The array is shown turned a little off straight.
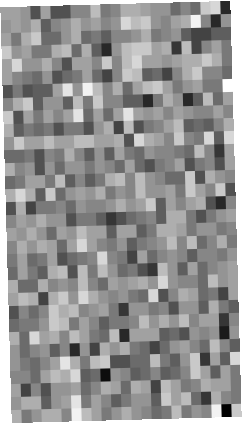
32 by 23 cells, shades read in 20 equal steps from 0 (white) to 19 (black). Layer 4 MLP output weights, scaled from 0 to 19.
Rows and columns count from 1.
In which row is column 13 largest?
20
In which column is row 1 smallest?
22
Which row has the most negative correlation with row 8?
29
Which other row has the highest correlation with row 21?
8
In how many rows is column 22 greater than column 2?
20
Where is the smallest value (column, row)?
23, 7
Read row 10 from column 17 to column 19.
7 5 12
